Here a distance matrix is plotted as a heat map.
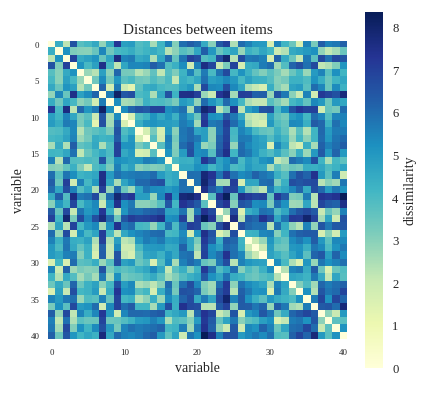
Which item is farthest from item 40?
21
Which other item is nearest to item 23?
26
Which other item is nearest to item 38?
31
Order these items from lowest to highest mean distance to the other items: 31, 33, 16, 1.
1, 31, 33, 16
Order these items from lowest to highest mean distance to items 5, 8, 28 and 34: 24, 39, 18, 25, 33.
33, 25, 39, 18, 24
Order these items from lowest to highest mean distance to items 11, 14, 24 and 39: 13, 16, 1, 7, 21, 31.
1, 31, 16, 13, 7, 21
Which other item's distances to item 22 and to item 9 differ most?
7
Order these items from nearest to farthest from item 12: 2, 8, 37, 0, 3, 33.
33, 8, 0, 2, 3, 37
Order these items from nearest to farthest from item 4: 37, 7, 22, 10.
10, 22, 7, 37
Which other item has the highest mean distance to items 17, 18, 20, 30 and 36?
24
